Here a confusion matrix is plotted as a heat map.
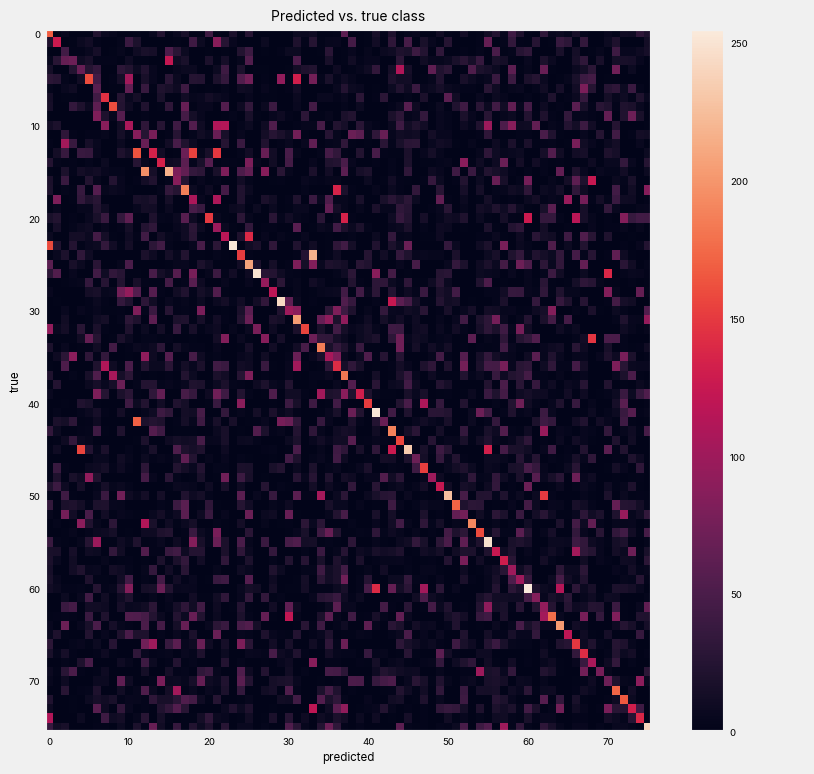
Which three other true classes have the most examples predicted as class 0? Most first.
23, 74, 32
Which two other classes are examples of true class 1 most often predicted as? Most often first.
21, 55
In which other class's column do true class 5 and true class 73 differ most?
31
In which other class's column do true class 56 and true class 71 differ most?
66
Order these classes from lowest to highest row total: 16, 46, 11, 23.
46, 16, 11, 23
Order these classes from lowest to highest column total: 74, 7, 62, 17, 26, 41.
26, 74, 7, 41, 62, 17
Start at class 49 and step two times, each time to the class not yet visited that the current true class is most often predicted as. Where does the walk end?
41
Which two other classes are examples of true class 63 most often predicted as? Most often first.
30, 62
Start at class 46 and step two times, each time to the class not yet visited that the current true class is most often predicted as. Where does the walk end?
36
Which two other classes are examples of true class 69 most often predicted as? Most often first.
54, 67
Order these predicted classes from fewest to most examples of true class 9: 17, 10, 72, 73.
10, 72, 17, 73
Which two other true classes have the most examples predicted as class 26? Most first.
32, 43
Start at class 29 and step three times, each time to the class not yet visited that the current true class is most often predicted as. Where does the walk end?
55
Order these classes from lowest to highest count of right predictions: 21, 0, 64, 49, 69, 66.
69, 21, 49, 66, 0, 64
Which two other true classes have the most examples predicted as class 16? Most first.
71, 15
